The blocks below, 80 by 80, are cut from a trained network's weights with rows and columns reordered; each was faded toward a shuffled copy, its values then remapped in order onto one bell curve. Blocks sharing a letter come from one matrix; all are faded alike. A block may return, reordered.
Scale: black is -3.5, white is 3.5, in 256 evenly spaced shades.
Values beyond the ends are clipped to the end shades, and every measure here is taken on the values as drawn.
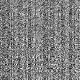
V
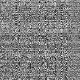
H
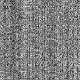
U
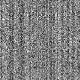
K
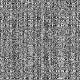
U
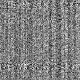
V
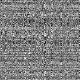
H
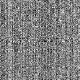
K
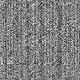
V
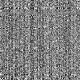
U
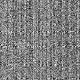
V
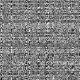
H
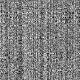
V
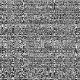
H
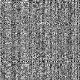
U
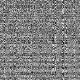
H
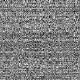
H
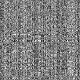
U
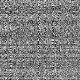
H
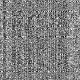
V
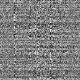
H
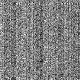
K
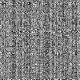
U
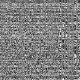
H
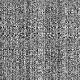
V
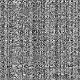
V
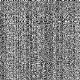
U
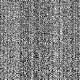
V
